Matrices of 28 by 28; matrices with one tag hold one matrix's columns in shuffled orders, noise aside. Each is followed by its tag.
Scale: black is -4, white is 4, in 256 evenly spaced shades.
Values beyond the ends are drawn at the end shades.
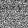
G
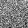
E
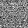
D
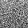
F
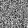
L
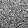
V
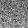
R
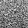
V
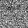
G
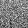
E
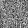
L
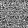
D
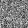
L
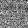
G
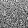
F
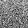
F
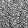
E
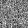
L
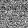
G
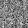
L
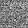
D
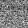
G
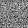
D
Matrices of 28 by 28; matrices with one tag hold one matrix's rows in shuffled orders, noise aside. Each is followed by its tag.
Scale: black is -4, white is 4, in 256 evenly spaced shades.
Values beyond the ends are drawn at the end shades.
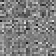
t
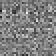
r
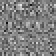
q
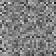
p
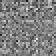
r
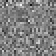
q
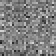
t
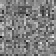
t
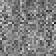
p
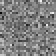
t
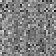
p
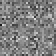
r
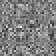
q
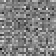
t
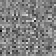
r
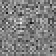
q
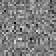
q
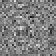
q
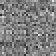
t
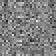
q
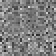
p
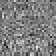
q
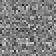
r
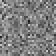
p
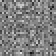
q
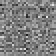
t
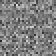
r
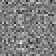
q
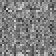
q
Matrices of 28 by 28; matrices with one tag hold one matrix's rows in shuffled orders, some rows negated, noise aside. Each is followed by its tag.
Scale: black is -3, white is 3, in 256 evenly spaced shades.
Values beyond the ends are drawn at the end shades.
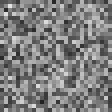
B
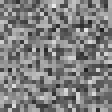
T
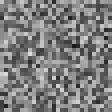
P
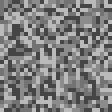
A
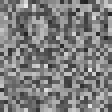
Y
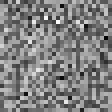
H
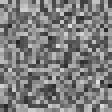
Y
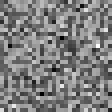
A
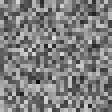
H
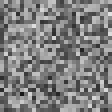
A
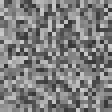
P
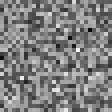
T
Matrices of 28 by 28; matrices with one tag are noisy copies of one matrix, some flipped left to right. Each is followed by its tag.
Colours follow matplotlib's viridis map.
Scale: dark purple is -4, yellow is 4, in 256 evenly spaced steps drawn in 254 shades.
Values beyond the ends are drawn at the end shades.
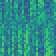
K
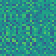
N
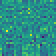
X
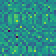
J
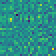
J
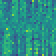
K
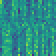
K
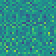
N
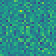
N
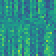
K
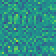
J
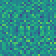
N
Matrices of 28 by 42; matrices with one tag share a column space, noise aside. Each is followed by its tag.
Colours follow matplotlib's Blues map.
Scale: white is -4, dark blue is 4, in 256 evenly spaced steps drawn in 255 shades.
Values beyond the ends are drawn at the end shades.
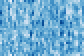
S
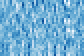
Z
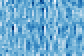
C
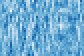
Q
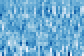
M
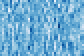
Q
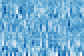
M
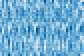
C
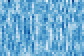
Q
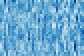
Q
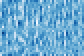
S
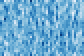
S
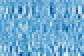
M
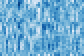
C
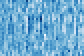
Q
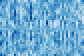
S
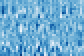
M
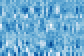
M
